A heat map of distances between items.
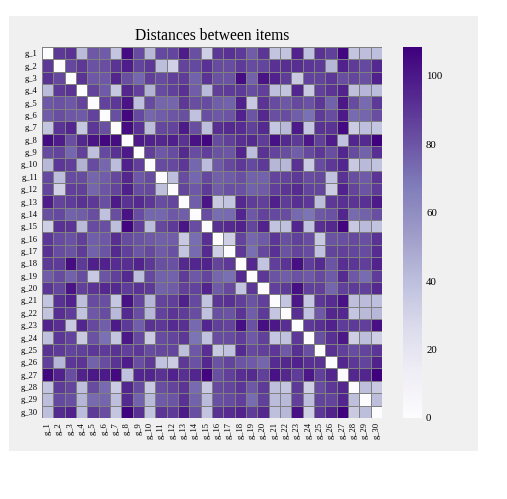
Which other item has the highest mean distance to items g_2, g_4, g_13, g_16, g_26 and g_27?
g_23
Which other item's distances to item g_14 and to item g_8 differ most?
g_6
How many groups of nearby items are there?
8
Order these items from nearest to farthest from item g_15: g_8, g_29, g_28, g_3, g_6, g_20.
g_28, g_29, g_6, g_3, g_20, g_8
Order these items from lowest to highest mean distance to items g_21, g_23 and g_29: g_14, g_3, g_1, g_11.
g_1, g_3, g_14, g_11
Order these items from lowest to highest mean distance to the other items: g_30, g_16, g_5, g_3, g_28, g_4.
g_28, g_4, g_30, g_16, g_5, g_3
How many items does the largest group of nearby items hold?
11
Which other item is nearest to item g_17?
g_16
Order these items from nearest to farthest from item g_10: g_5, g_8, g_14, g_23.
g_14, g_5, g_23, g_8
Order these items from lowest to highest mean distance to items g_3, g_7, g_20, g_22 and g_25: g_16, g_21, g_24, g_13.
g_24, g_21, g_16, g_13
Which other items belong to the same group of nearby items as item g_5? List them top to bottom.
g_9, g_19
